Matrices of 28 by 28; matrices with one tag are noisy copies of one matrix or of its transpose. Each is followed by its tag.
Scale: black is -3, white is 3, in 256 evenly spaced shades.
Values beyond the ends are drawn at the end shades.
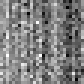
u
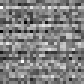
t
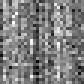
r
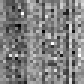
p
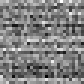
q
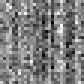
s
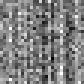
s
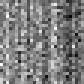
u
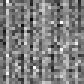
t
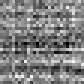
s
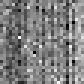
p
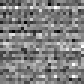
t
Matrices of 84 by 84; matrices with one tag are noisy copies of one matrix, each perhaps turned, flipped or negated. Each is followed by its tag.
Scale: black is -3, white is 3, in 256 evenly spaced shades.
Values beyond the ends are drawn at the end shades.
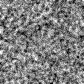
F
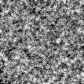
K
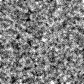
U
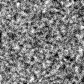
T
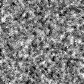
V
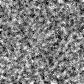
F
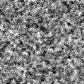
V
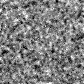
T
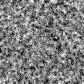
F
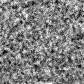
T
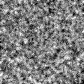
K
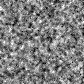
V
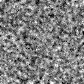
F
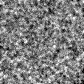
K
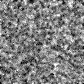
U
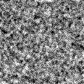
T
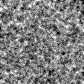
K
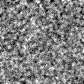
F
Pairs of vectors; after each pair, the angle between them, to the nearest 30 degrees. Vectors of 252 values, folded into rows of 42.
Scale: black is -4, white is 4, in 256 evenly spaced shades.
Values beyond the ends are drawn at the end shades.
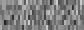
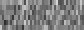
30 degrees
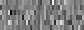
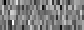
120 degrees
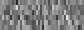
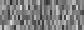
60 degrees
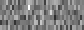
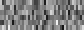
60 degrees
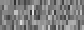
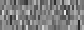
60 degrees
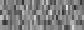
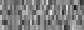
30 degrees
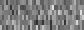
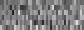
30 degrees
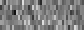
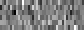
30 degrees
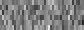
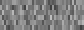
150 degrees
